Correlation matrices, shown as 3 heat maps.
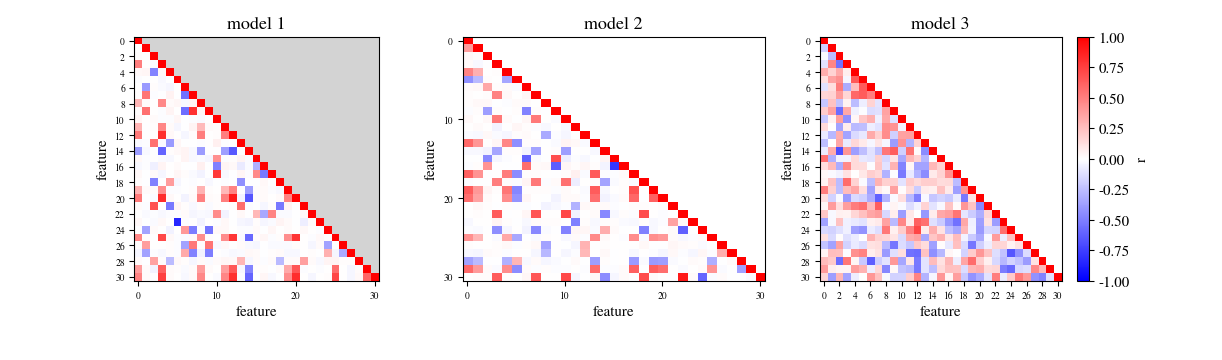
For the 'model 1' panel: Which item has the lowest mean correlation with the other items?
14
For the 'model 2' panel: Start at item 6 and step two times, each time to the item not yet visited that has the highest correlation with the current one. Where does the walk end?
2
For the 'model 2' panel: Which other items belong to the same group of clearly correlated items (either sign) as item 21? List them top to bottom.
11, 23
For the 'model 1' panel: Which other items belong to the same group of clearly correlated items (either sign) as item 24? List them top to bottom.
1, 6, 7, 9, 26, 27
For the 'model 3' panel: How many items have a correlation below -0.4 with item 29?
4
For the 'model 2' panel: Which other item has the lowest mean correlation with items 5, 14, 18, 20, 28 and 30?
24
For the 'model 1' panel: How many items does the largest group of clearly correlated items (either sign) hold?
11
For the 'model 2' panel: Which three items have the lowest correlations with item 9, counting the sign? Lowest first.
16, 6, 2
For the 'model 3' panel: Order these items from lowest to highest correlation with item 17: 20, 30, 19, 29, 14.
19, 20, 14, 29, 30
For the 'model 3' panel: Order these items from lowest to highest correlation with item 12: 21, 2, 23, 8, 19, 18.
19, 21, 18, 2, 8, 23
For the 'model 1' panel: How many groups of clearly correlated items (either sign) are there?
5
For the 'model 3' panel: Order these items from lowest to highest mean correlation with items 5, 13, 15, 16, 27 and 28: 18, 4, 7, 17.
17, 18, 7, 4
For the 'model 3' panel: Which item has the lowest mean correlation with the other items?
20
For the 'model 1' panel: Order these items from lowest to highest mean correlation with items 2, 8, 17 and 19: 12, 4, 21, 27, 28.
4, 27, 28, 21, 12
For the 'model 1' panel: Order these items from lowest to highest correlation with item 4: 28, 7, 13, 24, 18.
13, 28, 24, 7, 18
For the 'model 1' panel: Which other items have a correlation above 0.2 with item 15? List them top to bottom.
10, 17, 22
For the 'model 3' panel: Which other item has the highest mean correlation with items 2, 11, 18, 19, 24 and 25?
12
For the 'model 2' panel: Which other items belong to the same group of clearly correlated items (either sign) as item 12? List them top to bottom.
8, 26, 27
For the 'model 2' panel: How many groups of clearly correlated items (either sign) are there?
5
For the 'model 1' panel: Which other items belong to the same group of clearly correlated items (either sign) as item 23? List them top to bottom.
5
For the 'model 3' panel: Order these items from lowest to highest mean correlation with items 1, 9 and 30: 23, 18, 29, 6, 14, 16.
23, 29, 18, 6, 16, 14
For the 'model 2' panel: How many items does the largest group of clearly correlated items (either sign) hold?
11
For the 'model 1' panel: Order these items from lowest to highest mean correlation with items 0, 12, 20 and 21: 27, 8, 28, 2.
27, 28, 2, 8
